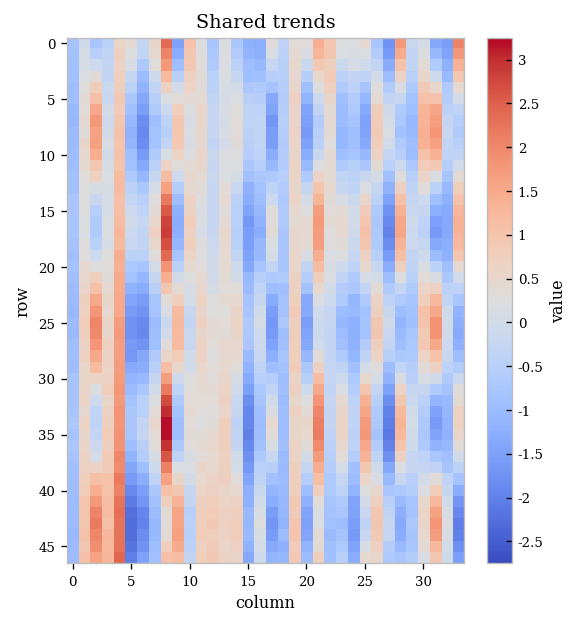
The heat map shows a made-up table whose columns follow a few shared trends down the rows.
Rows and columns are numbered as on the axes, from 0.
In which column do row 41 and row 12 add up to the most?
4
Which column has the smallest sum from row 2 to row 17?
6
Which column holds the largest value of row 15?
8
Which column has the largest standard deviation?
31
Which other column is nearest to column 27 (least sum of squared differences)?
15
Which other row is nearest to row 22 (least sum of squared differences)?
29
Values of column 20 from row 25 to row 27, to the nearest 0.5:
-1.5 -1.5 -1.5
